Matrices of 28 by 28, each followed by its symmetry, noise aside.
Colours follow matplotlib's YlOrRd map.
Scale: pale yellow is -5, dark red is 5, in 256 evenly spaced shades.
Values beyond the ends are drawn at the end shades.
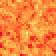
no symmetry.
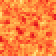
same after a half turn.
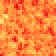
antisymmetric.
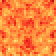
mirrored left to right.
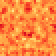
mirrored left to right.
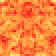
mirrored left to right.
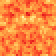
mirrored left to right.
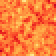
same after a half turn.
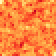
same after a half turn.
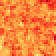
antisymmetric.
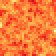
same after a half turn.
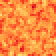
same after a half turn.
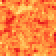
antisymmetric.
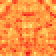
mirrored left to right.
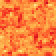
same after a half turn.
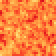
no symmetry.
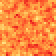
no symmetry.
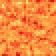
same after a half turn.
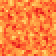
same after a half turn.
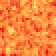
no symmetry.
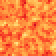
antisymmetric.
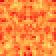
mirrored left to right.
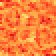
same after a half turn.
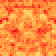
mirrored left to right.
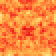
mirrored left to right.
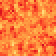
same after a half turn.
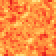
same after a half turn.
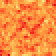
same after a half turn.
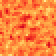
same after a half turn.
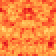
mirrored left to right.
